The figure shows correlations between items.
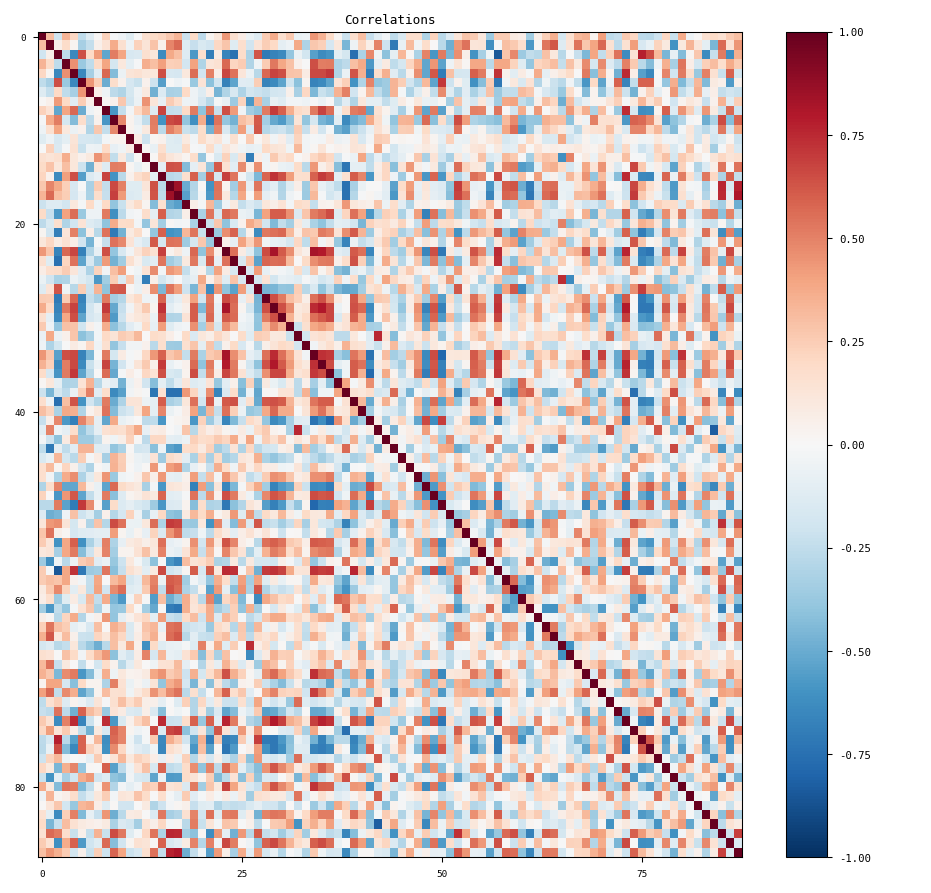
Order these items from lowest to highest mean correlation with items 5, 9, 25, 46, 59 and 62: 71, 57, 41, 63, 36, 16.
57, 36, 41, 71, 63, 16
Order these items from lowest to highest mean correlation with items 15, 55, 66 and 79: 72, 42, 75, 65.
75, 65, 72, 42
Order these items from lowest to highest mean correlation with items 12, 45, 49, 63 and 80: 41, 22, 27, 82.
41, 82, 27, 22
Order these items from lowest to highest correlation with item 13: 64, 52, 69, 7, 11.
11, 69, 52, 64, 7
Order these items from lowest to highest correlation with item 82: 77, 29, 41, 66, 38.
29, 77, 66, 38, 41
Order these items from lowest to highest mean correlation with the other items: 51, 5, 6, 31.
5, 6, 51, 31
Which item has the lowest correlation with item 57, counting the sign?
2
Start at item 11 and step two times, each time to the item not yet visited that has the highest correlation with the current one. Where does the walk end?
26
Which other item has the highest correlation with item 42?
32
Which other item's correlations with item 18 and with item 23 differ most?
34
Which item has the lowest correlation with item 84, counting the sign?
42
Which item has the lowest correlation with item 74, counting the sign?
38
